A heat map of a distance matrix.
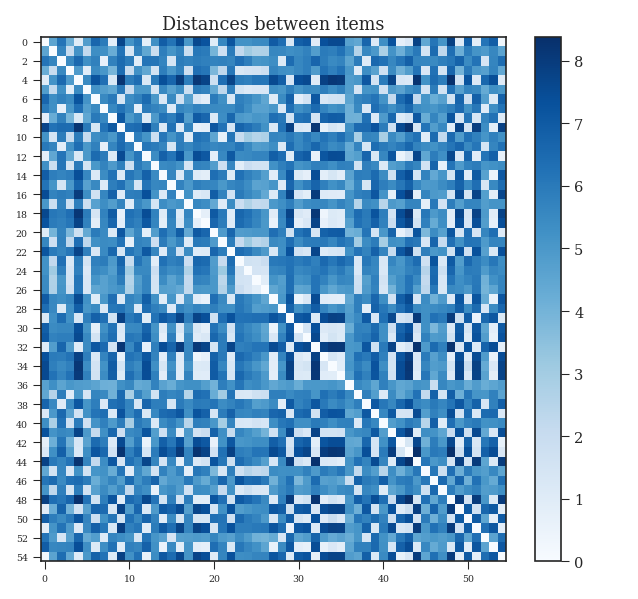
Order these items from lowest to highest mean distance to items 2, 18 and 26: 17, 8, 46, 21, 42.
17, 21, 46, 8, 42
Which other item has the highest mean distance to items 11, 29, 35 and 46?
23
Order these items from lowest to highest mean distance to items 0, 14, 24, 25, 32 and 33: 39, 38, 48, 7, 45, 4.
45, 39, 4, 48, 7, 38
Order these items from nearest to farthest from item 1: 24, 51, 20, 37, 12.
37, 24, 20, 12, 51
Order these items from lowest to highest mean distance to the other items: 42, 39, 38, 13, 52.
13, 52, 42, 39, 38
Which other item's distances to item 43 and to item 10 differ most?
21
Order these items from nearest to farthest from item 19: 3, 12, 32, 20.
3, 20, 12, 32
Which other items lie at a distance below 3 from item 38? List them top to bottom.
2, 7, 11, 15, 28, 52
